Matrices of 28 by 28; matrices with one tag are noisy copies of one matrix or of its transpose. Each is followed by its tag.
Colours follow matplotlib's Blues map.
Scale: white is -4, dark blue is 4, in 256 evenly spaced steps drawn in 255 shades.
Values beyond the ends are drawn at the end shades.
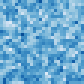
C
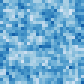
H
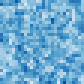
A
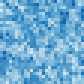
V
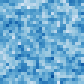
A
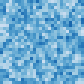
A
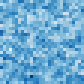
C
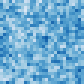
C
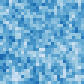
V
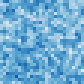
C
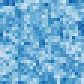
A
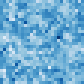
H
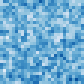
C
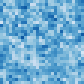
H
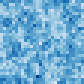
H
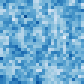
H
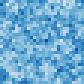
A
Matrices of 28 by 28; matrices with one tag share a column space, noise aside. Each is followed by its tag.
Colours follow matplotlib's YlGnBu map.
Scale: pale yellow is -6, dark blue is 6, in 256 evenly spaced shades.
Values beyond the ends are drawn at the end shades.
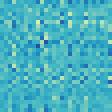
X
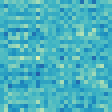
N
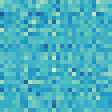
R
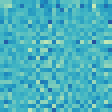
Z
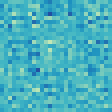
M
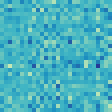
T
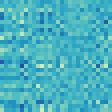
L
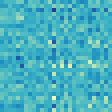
T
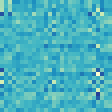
R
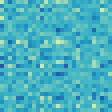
T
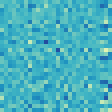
Z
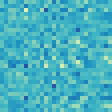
T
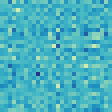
N
